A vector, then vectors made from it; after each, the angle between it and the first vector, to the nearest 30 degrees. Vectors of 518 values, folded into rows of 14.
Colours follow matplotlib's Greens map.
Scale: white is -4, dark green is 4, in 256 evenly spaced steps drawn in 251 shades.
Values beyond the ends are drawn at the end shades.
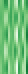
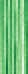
60 degrees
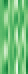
30 degrees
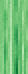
120 degrees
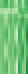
30 degrees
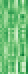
30 degrees
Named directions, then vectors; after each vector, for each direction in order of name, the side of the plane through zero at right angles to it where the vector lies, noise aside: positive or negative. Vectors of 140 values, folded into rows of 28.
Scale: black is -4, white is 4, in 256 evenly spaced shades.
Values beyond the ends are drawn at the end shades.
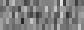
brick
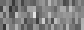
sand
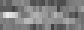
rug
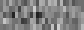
positive, negative, positive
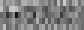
negative, negative, negative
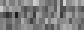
negative, negative, negative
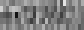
negative, negative, negative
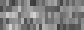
negative, positive, positive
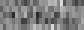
positive, negative, positive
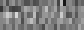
positive, positive, positive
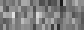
negative, positive, negative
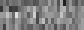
positive, positive, positive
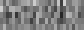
negative, negative, negative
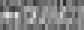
positive, positive, positive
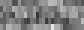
positive, negative, positive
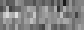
positive, positive, positive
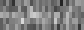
negative, positive, positive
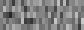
negative, negative, positive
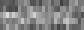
negative, positive, positive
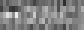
positive, positive, positive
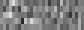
positive, positive, negative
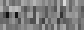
negative, negative, negative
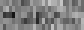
positive, negative, positive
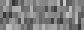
negative, negative, positive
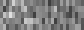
positive, positive, negative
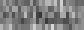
positive, negative, positive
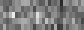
negative, positive, negative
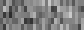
negative, negative, positive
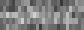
negative, positive, positive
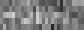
negative, positive, negative
